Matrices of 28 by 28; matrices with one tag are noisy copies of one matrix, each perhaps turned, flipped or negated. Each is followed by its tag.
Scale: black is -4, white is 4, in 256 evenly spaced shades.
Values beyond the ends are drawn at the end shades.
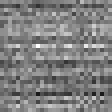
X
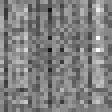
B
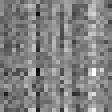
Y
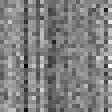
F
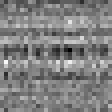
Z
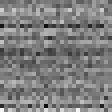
F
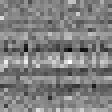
Z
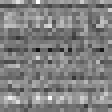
B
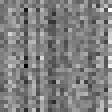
F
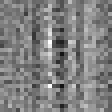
Z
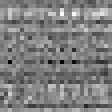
B
